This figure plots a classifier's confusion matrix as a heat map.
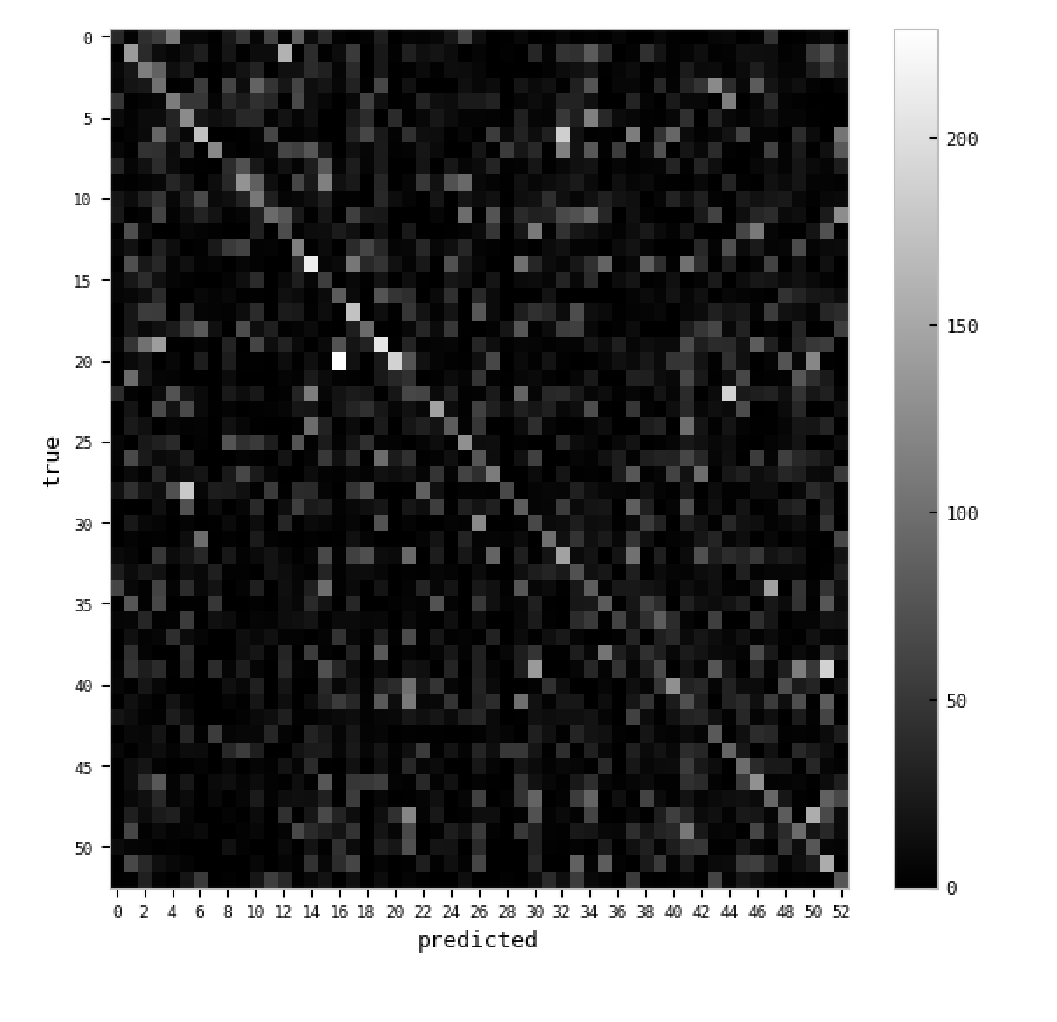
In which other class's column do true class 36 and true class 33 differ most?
39
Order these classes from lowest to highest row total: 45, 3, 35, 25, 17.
45, 25, 35, 17, 3
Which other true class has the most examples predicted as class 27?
32
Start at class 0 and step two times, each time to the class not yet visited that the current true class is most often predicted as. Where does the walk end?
44
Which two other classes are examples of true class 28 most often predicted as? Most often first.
5, 22
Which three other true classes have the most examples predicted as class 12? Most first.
1, 11, 7
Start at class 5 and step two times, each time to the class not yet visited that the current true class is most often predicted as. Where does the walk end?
47
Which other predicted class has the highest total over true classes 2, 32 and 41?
21
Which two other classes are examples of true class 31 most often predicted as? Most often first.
6, 52
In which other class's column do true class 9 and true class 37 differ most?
15
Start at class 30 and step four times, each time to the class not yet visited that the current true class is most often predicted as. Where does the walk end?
43
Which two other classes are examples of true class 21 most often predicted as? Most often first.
1, 49
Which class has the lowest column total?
28
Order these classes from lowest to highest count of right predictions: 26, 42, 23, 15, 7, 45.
42, 15, 26, 45, 7, 23
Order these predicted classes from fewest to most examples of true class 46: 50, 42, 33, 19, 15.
50, 33, 42, 19, 15
